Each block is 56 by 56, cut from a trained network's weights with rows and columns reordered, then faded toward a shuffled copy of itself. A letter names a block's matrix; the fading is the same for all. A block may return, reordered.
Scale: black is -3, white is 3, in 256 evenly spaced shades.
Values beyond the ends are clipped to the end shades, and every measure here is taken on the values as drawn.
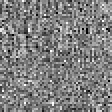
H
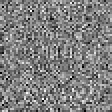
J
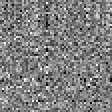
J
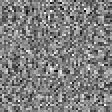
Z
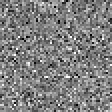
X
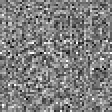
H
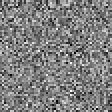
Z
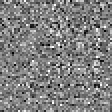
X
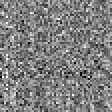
H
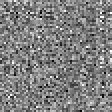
H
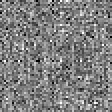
H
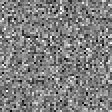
X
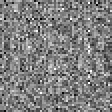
H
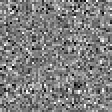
X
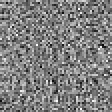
Z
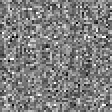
H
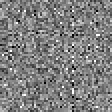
J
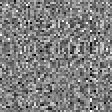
J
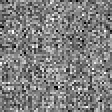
H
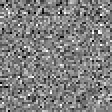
X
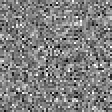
X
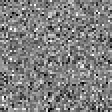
X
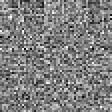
J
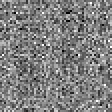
H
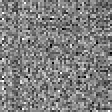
H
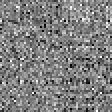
X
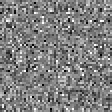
X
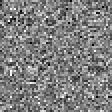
Z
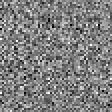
J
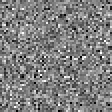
X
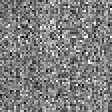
H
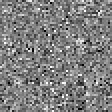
X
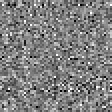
X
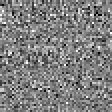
X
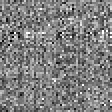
H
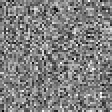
Z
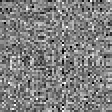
J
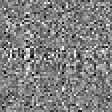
X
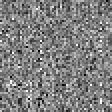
H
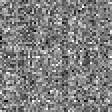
H
